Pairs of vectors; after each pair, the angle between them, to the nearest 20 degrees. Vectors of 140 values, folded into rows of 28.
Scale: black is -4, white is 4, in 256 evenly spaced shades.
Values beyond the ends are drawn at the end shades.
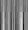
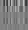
100 degrees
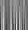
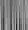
160 degrees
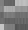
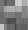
20 degrees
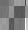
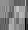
160 degrees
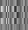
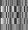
20 degrees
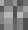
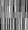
80 degrees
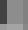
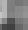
140 degrees
